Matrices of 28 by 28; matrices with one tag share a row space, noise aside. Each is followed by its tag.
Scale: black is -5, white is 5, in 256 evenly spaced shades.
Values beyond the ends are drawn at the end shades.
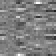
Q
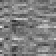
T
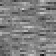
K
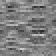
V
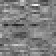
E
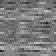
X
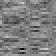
E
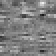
K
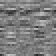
X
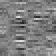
Q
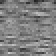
X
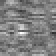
V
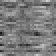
X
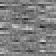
K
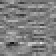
V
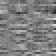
Q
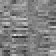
T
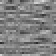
X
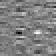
Q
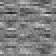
X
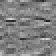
X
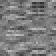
V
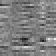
K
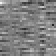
K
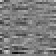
T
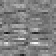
E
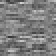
V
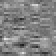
E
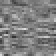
T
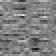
E
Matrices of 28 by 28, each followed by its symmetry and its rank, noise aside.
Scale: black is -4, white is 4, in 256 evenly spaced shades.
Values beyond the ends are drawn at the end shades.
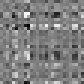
no symmetry, rank two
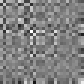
symmetric, rank two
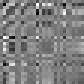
symmetric, rank two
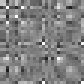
symmetric, rank three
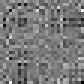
symmetric, rank four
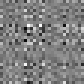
antisymmetric, rank two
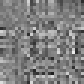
antisymmetric, rank four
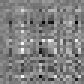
antisymmetric, rank two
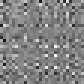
no symmetry, rank four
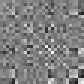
symmetric, rank three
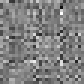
no symmetry, rank three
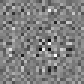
symmetric, rank three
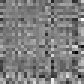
no symmetry, rank three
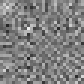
symmetric, rank four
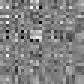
no symmetry, rank three
